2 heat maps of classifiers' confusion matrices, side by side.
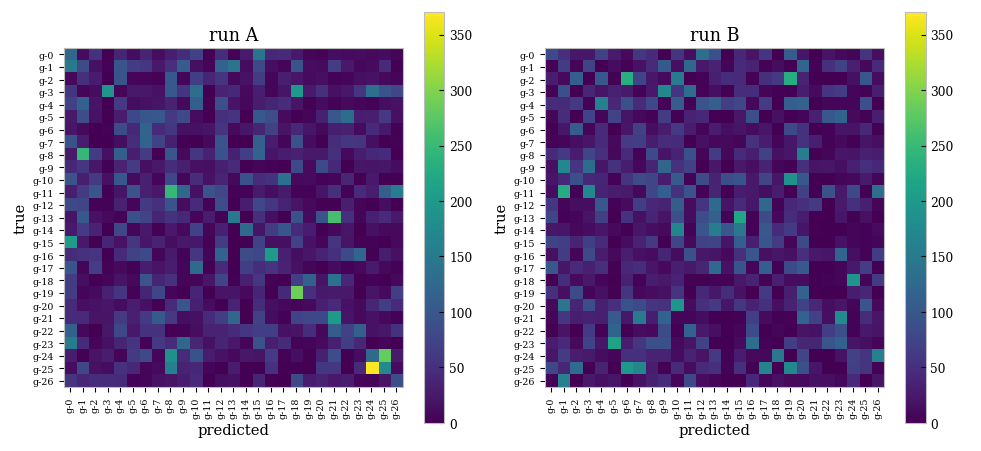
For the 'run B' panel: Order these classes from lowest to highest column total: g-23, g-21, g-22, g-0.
g-21, g-22, g-0, g-23
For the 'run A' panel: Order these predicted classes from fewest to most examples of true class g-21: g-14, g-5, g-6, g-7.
g-14, g-5, g-6, g-7
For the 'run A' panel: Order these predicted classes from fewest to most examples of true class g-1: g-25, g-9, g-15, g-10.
g-10, g-25, g-15, g-9
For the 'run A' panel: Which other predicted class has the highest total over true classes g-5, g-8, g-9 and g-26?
g-1
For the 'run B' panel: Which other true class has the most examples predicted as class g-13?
g-14
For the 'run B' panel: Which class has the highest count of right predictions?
g-4
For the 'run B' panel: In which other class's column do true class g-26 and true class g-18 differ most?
g-24
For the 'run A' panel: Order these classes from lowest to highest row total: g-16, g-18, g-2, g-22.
g-2, g-18, g-22, g-16
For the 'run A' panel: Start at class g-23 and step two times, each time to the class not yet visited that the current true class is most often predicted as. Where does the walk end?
g-15
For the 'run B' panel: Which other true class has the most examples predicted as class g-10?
g-20
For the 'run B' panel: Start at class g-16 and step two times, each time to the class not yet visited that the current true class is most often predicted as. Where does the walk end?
g-5
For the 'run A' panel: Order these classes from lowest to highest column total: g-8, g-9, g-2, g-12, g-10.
g-2, g-9, g-10, g-12, g-8
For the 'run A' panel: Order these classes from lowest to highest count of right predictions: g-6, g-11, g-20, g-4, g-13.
g-20, g-4, g-11, g-6, g-13
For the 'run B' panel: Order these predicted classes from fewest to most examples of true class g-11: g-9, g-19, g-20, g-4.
g-19, g-4, g-20, g-9
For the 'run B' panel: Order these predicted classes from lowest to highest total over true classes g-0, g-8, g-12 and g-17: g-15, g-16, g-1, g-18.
g-18, g-16, g-1, g-15
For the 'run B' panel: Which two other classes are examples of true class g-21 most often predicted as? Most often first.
g-23, g-7
